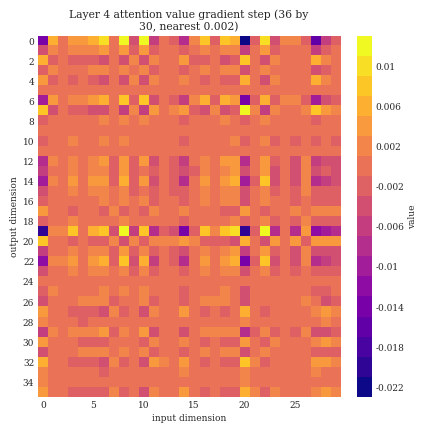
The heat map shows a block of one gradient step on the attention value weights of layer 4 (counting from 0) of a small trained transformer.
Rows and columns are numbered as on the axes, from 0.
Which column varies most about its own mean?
20
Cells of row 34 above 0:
2
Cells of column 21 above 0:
3
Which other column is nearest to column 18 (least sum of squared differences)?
16
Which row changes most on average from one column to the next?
19
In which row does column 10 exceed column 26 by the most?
0
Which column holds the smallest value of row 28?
4
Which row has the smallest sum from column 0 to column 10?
7
